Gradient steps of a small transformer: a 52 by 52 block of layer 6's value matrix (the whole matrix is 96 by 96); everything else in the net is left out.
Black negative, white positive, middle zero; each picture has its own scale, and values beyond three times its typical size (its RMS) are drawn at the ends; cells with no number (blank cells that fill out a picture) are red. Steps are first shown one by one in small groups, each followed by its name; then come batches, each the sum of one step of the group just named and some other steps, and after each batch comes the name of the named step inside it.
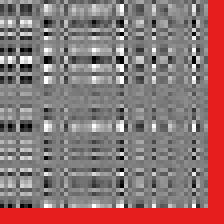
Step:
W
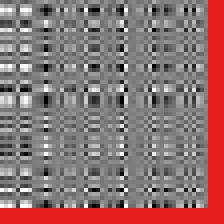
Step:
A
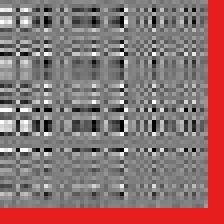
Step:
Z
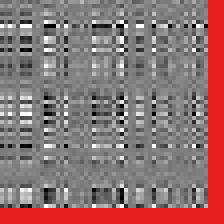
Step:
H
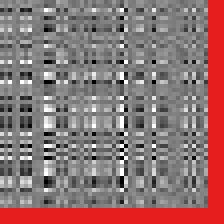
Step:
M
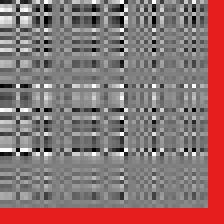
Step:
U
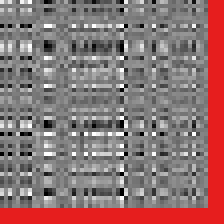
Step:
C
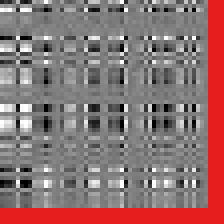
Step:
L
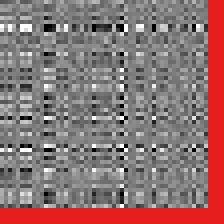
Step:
H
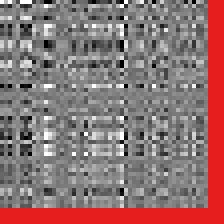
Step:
C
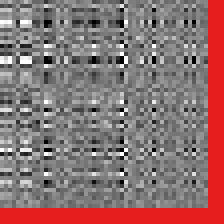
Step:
Z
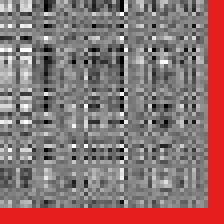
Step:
L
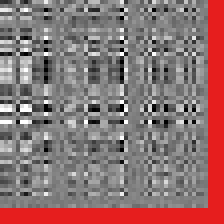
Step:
L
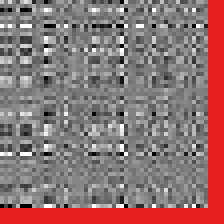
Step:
H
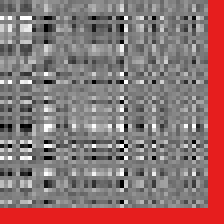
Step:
M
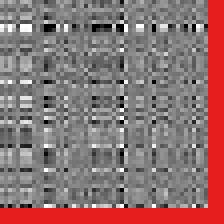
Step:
H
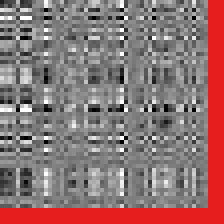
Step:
L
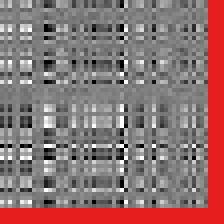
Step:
M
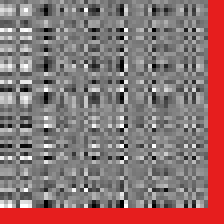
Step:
A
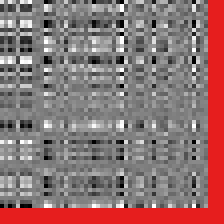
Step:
W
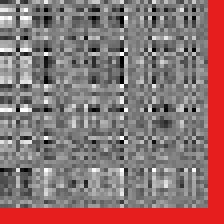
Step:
L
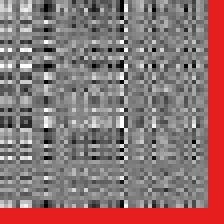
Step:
A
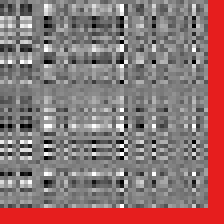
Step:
M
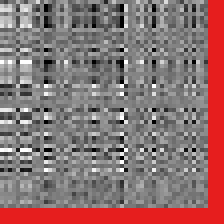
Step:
U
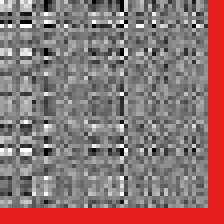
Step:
H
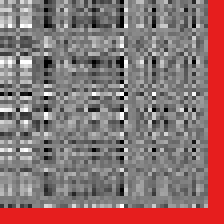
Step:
Z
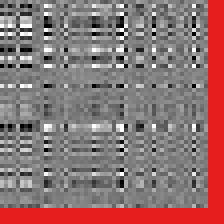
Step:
W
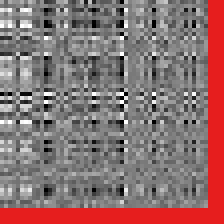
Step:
Z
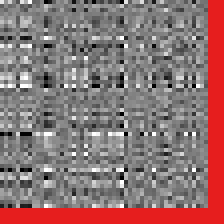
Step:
C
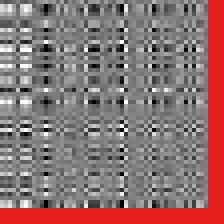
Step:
A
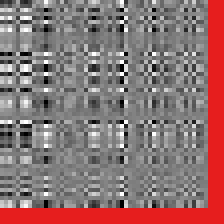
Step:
A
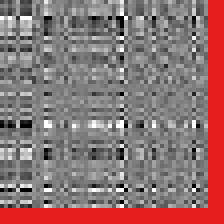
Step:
W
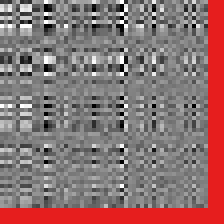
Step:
H
